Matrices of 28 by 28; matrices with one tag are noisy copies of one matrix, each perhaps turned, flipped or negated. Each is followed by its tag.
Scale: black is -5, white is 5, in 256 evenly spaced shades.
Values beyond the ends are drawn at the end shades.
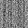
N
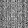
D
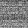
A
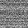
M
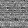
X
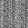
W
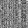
X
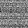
W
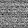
N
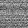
M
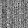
X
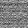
N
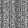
W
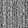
N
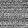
M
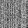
X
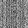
D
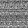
W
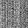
A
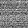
W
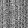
M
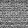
D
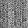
A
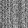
M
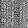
A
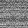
M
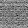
D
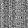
W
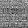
A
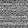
N
